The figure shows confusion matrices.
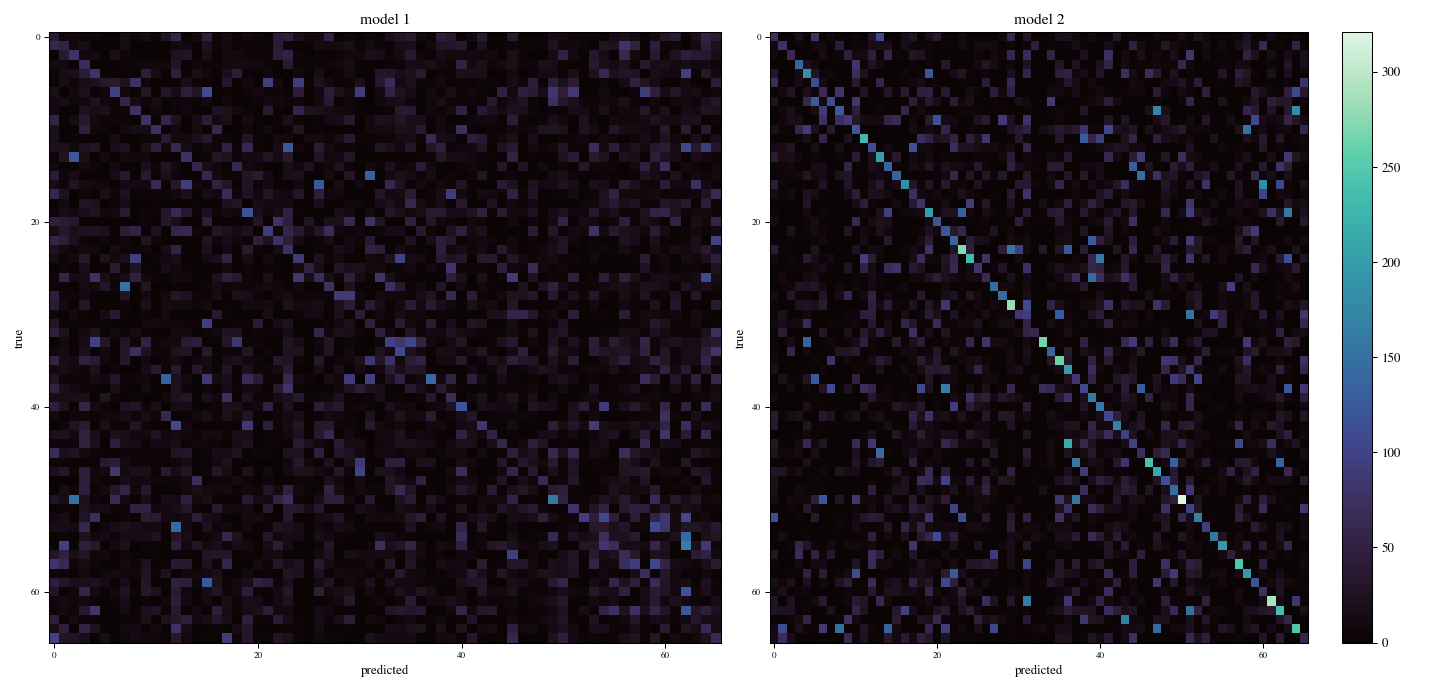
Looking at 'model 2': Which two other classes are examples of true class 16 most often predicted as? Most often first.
60, 62
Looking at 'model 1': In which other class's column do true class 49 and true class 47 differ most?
30
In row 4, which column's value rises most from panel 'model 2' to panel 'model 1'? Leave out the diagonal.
62
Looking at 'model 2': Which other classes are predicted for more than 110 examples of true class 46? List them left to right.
37, 49, 62
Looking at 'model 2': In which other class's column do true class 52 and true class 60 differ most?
0
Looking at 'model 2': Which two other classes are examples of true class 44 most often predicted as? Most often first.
36, 57
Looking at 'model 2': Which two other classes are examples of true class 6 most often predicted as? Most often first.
64, 8
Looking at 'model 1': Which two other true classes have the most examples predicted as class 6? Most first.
47, 50
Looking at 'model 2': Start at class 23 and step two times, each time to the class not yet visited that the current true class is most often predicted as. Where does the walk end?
31
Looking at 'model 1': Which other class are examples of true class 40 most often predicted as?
54
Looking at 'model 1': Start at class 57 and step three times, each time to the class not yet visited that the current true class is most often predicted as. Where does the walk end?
31
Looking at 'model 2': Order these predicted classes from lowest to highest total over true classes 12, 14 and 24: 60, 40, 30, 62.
30, 60, 62, 40
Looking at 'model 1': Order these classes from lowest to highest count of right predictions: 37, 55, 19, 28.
55, 28, 19, 37
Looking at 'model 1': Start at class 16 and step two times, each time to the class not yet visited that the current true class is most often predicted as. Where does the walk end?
64
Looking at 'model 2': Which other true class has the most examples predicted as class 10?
58
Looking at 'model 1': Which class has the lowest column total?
25
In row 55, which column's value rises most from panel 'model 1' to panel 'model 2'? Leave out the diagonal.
17
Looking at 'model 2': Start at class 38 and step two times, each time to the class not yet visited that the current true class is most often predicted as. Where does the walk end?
59
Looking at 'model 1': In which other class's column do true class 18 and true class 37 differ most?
11
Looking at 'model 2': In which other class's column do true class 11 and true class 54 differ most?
38
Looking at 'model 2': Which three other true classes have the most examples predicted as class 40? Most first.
24, 11, 26
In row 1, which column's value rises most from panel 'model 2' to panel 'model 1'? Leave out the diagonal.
56
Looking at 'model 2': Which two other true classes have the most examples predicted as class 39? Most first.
26, 22
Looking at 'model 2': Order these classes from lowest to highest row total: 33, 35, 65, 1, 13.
1, 65, 13, 35, 33
